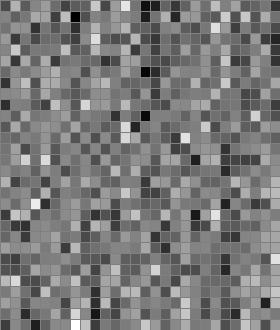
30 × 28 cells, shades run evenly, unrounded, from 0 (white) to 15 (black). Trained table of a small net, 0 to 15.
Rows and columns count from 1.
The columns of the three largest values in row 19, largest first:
23, 5, 26
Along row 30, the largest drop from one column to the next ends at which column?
8
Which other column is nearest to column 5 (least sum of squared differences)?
27
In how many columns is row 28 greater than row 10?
13
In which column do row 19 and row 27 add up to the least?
28
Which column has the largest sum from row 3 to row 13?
16
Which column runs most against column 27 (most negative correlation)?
9
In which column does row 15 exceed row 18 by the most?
25
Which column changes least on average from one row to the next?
6
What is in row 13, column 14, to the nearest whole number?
5
